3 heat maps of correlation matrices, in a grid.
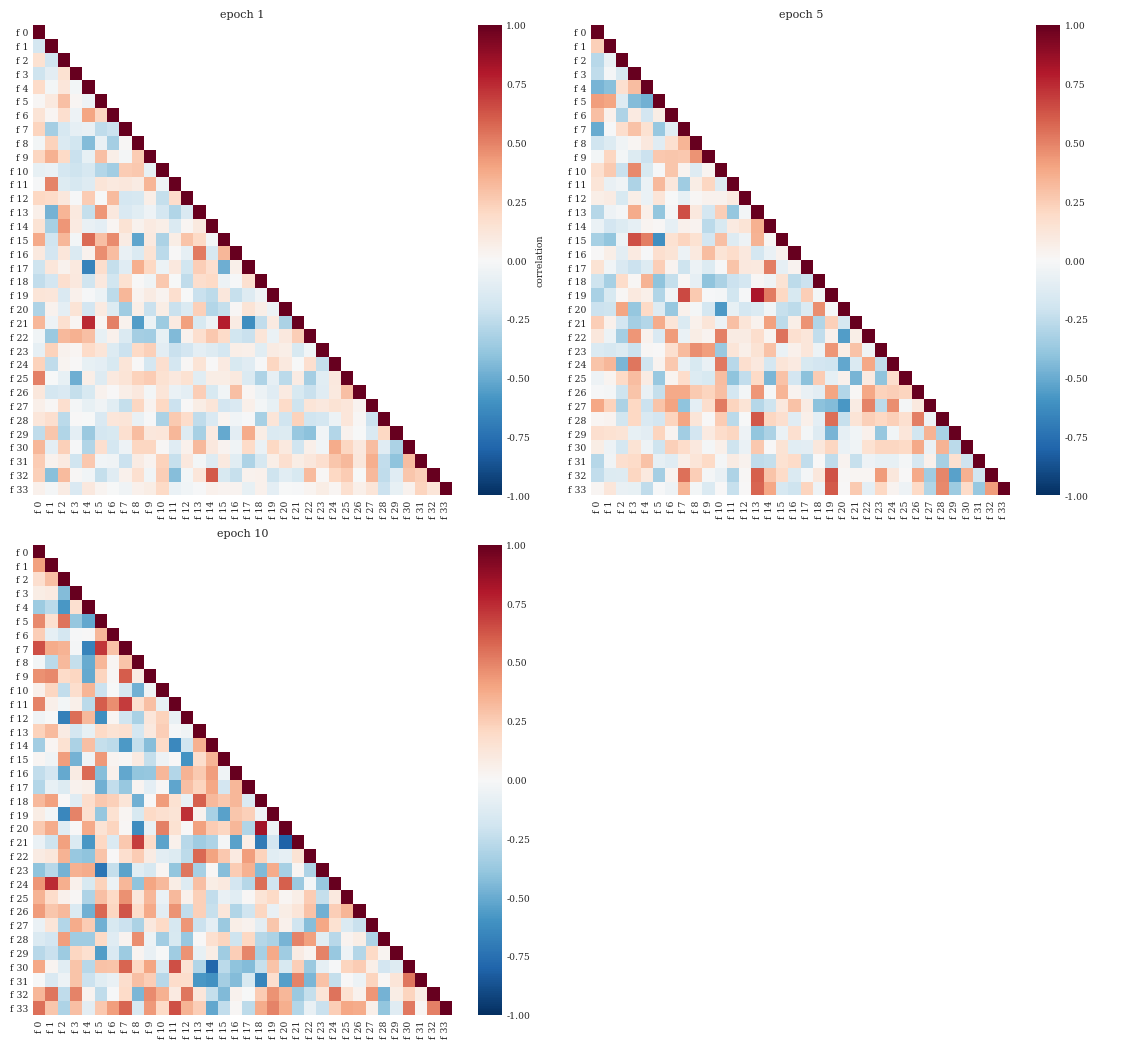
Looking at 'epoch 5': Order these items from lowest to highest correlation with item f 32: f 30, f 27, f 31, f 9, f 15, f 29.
f 29, f 27, f 31, f 9, f 15, f 30
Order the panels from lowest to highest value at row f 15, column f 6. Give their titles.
epoch 10, epoch 5, epoch 1
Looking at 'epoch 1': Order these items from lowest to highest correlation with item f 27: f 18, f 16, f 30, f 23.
f 16, f 18, f 23, f 30
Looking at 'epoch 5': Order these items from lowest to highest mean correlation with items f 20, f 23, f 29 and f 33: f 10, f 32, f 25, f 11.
f 10, f 25, f 11, f 32
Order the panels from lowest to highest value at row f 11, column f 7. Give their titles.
epoch 5, epoch 1, epoch 10
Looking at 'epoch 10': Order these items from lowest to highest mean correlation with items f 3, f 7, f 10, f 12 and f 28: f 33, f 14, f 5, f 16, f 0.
f 14, f 5, f 16, f 0, f 33
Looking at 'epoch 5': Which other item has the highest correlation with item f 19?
f 13
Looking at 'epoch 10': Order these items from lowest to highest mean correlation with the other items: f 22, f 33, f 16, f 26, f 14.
f 14, f 16, f 22, f 26, f 33
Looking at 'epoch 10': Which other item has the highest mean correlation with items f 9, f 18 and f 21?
f 7
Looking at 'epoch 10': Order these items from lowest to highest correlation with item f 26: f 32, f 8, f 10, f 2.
f 10, f 32, f 8, f 2
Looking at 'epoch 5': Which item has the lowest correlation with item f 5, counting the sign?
f 15
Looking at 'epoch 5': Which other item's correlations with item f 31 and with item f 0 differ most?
f 4
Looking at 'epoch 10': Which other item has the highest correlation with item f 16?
f 4
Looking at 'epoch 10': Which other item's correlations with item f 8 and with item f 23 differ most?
f 5
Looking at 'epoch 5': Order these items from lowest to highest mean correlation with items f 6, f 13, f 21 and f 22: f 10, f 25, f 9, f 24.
f 25, f 9, f 24, f 10
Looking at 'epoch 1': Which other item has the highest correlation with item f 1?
f 11
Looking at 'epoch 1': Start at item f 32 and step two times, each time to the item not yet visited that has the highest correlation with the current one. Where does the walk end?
f 2
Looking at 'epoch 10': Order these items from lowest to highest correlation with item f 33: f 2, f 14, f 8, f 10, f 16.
f 14, f 2, f 8, f 16, f 10
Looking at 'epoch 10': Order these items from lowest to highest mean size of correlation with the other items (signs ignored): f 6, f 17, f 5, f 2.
f 6, f 17, f 2, f 5
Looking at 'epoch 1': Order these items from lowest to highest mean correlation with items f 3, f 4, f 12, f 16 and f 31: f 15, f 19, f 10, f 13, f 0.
f 10, f 19, f 13, f 0, f 15
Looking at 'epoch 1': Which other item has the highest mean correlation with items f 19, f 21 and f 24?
f 15
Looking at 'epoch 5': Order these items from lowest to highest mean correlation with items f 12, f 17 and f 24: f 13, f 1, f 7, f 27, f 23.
f 7, f 23, f 13, f 1, f 27
